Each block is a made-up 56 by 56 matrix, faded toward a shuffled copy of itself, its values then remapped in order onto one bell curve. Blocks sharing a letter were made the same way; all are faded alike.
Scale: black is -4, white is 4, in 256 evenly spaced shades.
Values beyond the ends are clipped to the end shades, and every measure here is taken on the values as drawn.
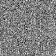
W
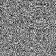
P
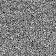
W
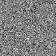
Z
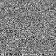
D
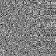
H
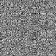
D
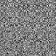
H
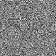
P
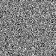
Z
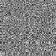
H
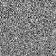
P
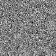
Z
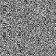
P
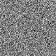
Z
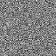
H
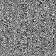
Z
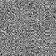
H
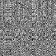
H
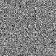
Z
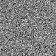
Z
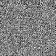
Z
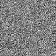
Z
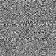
D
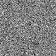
W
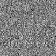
D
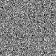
Z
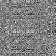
H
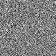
W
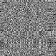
H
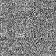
P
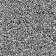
W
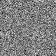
W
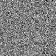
Z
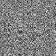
P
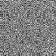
H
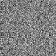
P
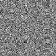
P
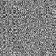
H
